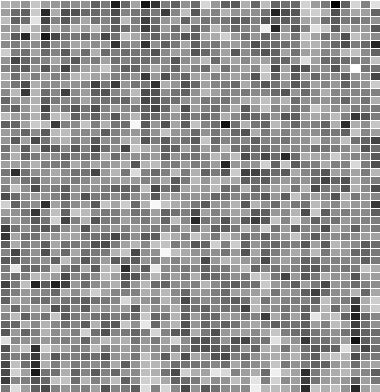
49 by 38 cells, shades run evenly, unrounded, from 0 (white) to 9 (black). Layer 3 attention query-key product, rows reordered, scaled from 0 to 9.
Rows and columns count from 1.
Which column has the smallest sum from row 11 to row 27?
14
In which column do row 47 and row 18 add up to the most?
4
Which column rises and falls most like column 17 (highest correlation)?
26
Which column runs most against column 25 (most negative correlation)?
18
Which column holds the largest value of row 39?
36
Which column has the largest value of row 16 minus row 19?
23
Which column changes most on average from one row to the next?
27
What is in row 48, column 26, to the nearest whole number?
1
